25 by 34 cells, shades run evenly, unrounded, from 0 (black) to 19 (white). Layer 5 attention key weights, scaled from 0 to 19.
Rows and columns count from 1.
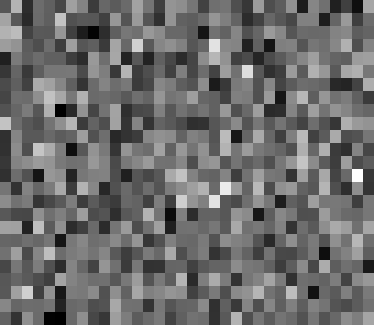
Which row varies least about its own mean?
24
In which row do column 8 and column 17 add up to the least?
5
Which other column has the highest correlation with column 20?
13
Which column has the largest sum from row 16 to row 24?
17
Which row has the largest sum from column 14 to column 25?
15
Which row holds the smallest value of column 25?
4
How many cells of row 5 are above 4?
28
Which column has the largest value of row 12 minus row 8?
21
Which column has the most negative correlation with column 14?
11
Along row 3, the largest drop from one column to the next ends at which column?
3
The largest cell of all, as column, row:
33, 14
